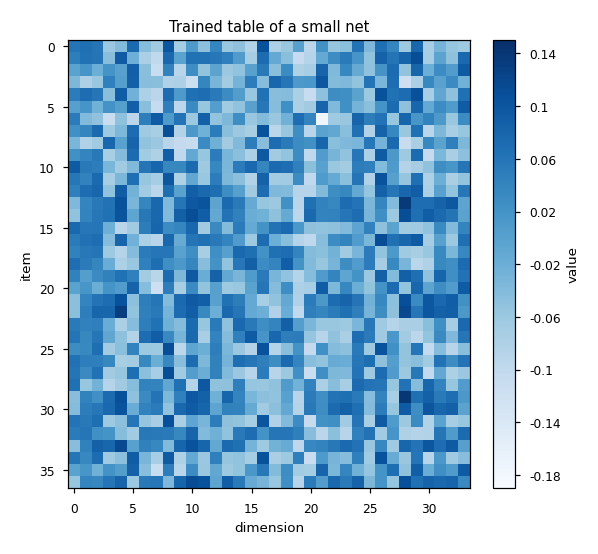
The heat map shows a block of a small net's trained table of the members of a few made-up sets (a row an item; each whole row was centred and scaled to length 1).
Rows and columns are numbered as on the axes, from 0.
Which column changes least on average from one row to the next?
1
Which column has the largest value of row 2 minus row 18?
29
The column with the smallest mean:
20
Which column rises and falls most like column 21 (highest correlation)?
5
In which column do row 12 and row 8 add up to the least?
7
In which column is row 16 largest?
26
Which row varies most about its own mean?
6
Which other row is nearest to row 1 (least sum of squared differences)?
16
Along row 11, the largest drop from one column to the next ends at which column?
9
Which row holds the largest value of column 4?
22
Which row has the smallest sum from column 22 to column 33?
23
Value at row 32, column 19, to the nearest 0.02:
0.04
